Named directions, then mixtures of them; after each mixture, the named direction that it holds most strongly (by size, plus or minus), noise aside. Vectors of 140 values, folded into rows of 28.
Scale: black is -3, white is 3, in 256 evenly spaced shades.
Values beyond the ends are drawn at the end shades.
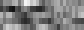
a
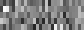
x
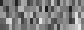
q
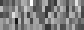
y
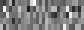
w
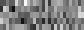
x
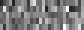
w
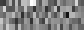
y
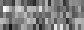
x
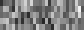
y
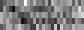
a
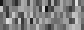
q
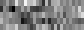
a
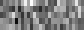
y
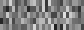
x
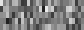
q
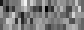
y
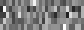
w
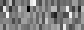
w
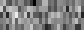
w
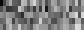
q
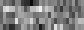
a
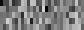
q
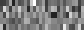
w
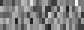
y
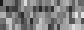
q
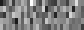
y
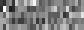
w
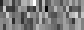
w
